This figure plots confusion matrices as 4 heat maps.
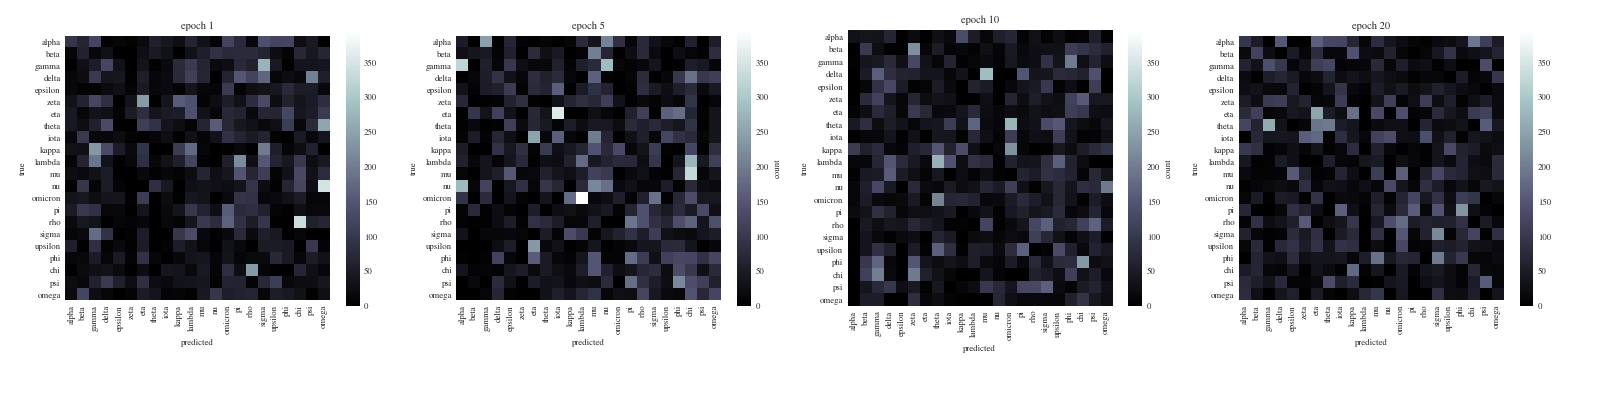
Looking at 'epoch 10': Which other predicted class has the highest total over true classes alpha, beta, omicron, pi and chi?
zeta
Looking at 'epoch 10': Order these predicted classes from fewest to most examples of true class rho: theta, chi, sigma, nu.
nu, theta, chi, sigma
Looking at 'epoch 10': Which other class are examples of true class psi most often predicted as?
sigma
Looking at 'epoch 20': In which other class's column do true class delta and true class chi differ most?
kappa
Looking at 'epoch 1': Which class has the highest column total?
sigma
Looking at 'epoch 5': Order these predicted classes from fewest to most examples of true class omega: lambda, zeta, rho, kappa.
zeta, kappa, lambda, rho
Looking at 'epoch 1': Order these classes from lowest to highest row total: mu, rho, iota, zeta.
iota, mu, rho, zeta
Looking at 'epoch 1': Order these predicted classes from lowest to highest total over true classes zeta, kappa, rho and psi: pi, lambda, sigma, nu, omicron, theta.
theta, nu, pi, omicron, lambda, sigma
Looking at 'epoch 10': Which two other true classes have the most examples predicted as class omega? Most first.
nu, kappa
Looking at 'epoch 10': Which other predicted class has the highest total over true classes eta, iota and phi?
chi
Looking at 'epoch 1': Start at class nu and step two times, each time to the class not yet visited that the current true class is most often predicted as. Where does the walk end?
beta
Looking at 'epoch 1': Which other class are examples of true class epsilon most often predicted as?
omicron
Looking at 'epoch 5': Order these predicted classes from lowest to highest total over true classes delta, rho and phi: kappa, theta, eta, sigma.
kappa, sigma, theta, eta
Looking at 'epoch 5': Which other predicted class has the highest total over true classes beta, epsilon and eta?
iota
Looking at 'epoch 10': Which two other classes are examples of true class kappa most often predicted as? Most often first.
omicron, theta
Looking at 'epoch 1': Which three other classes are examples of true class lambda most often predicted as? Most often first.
pi, gamma, sigma
